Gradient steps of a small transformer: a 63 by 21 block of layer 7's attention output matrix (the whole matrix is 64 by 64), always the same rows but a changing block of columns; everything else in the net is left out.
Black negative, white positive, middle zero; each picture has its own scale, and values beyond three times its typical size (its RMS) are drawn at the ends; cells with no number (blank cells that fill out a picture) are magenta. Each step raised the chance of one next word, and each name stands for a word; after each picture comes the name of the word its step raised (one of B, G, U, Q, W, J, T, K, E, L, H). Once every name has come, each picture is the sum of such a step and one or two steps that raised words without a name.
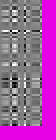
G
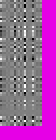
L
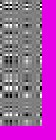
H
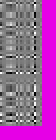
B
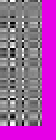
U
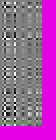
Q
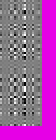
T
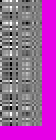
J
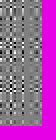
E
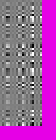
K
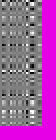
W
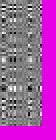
H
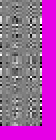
K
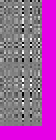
E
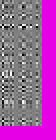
K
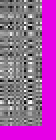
J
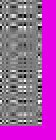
B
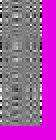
B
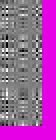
U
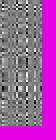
H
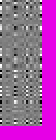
W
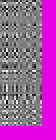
W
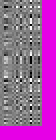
J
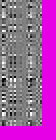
G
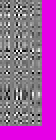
B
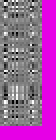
W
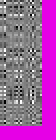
W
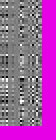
G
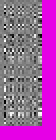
T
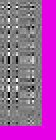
H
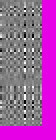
Q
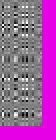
T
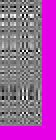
B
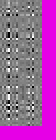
Q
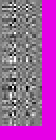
H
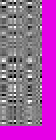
W
